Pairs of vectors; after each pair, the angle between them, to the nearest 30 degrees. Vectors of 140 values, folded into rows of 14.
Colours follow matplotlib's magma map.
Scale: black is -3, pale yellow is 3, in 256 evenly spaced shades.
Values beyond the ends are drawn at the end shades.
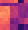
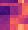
150 degrees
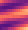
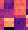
90 degrees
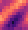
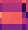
90 degrees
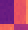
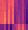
150 degrees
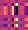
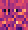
90 degrees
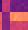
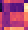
60 degrees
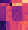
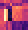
120 degrees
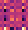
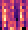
120 degrees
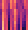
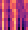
30 degrees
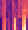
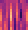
120 degrees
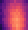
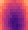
150 degrees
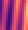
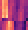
120 degrees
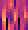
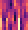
150 degrees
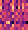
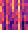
60 degrees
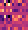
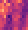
60 degrees
